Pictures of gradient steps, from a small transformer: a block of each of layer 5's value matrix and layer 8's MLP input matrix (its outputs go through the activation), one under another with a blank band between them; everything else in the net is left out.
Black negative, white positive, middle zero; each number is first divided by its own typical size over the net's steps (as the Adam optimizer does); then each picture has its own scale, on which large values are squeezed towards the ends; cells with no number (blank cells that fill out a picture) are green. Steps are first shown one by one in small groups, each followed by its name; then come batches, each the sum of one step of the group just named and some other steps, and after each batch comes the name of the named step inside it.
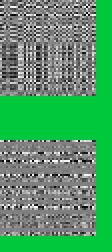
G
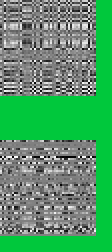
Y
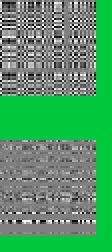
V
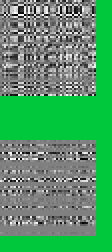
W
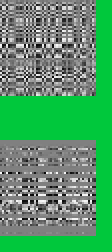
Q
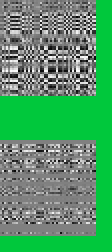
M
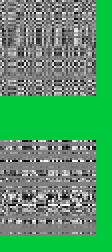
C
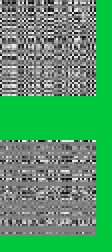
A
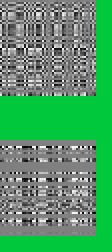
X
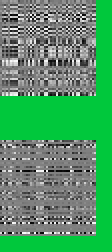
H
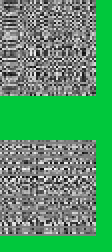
X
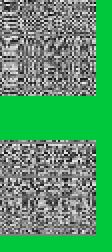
A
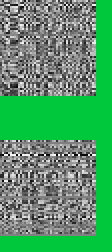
W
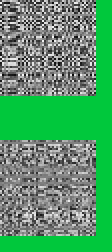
V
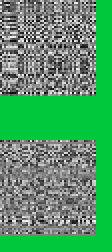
V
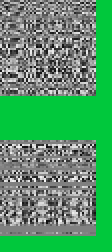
X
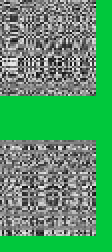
H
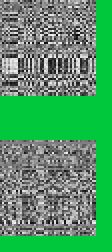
H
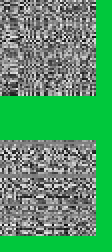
W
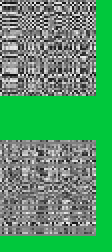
M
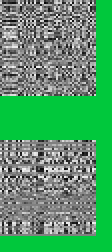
A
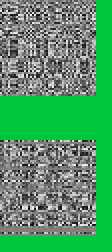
H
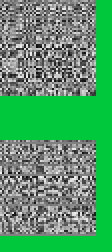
Q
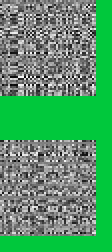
G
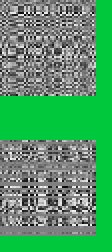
W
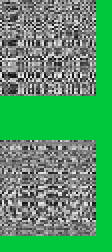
V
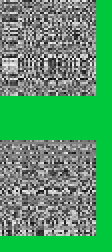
H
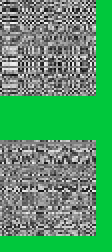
M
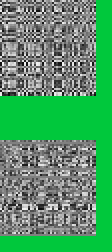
C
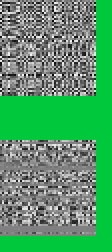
V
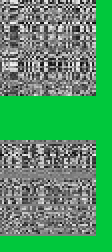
W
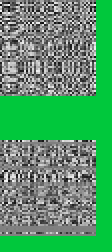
A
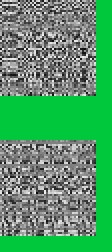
X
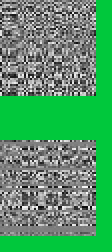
G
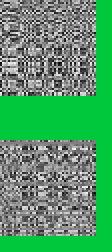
X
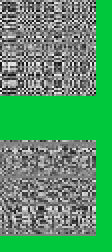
V
